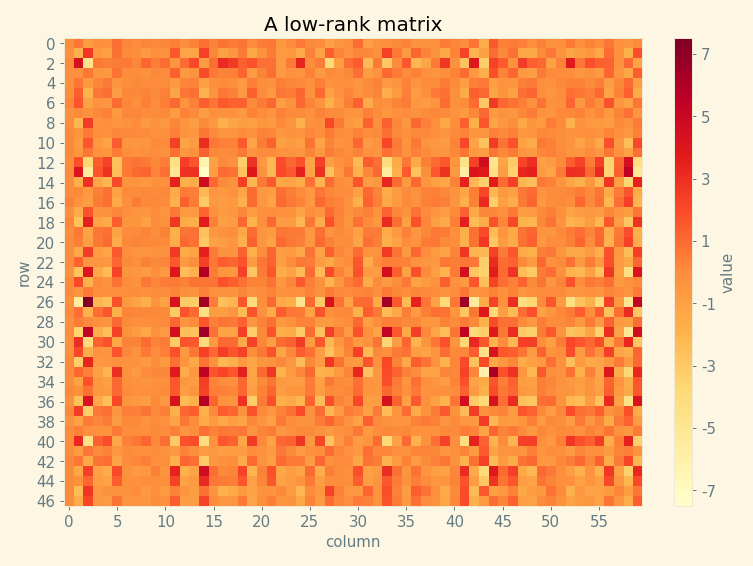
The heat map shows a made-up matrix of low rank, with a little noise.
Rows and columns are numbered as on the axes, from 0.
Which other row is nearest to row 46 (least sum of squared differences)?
1
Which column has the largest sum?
14
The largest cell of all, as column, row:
2, 26
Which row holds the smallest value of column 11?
13
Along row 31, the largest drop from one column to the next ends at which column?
43
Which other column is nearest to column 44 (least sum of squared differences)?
56
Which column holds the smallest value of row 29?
58
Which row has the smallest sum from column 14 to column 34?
12
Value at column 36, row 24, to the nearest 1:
-1
